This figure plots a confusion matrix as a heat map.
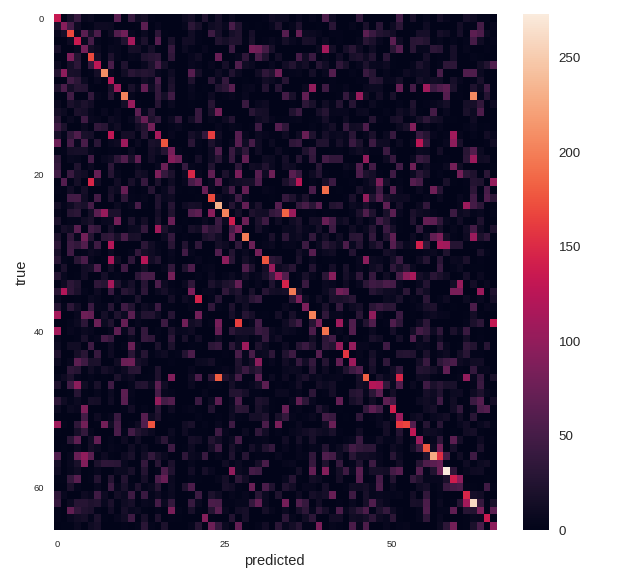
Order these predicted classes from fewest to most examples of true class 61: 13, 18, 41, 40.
18, 40, 13, 41
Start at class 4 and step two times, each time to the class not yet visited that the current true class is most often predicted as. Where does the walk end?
0
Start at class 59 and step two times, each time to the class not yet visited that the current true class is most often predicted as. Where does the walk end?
29
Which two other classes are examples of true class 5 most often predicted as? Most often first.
2, 24
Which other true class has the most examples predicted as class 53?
33
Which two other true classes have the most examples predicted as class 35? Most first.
25, 20
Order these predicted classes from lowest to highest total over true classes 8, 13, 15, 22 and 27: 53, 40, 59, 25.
53, 25, 59, 40
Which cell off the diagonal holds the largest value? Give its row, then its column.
10, 62
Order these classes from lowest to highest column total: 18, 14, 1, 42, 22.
18, 22, 1, 14, 42
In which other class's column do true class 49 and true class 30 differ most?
15
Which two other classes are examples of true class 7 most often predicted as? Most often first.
1, 33
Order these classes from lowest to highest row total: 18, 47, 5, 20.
5, 47, 18, 20
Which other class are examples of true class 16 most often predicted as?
54
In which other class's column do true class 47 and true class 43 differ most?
48
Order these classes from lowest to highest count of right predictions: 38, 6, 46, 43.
6, 43, 46, 38
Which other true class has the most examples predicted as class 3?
47
